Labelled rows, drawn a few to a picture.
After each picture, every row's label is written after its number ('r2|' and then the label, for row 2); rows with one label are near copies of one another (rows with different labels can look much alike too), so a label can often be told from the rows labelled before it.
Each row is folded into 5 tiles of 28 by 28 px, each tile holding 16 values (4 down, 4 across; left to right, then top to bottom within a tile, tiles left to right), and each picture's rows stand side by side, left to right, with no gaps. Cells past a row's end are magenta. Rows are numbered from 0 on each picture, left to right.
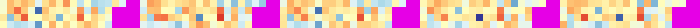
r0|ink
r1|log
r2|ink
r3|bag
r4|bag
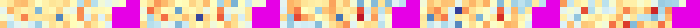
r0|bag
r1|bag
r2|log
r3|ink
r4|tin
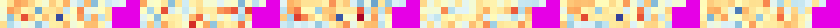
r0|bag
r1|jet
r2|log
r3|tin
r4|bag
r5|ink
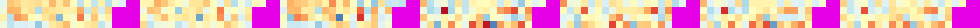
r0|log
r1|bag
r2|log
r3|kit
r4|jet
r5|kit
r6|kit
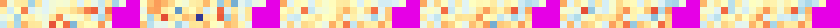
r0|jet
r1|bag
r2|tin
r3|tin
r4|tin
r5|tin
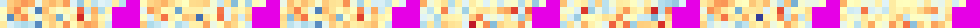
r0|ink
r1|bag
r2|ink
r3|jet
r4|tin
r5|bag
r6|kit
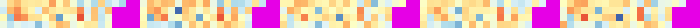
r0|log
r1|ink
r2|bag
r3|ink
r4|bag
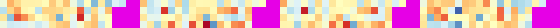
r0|log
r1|kit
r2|kit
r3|ink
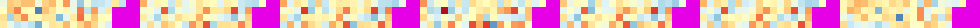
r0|ink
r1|tin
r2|tin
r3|kit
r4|tin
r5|tin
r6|bag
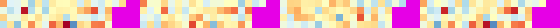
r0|kit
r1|jet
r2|log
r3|kit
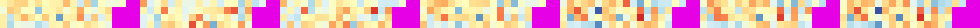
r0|bag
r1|jet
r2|tin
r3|bag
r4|ink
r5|log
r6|ink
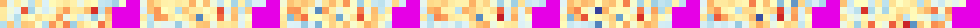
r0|tin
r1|log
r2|ink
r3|log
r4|ink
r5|log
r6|kit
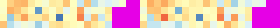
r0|bag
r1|bag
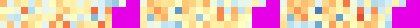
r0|tin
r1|ink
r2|ink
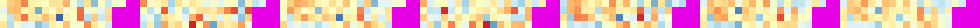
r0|bag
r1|jet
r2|bag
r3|kit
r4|log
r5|ink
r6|ink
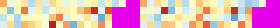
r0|jet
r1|tin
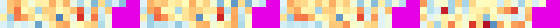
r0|log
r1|log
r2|log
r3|kit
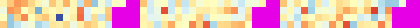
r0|bag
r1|kit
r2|tin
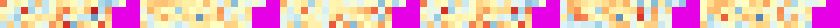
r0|tin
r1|bag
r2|jet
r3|tin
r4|log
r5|bag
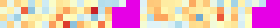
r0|tin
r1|log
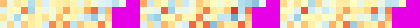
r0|tin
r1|tin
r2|tin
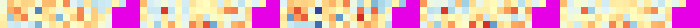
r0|ink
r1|kit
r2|ink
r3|kit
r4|kit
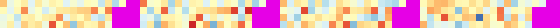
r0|jet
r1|jet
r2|tin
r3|bag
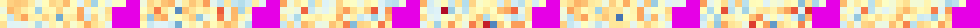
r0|bag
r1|ink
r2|tin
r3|kit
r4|bag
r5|jet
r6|tin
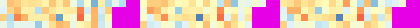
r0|log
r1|bag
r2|bag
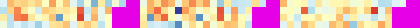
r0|log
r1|ink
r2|tin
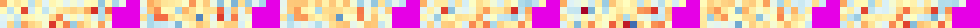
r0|jet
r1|log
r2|log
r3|tin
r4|kit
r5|ink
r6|tin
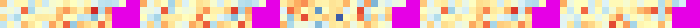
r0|tin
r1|tin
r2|bag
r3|tin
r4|jet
